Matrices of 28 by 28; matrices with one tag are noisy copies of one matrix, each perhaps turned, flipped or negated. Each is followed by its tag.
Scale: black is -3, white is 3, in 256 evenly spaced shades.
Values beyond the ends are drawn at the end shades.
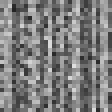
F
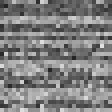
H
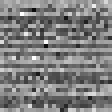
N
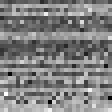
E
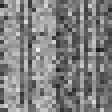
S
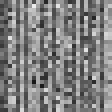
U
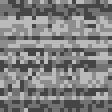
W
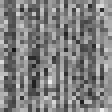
N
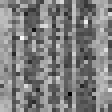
W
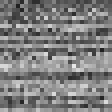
E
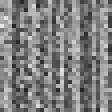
F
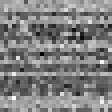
W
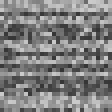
W
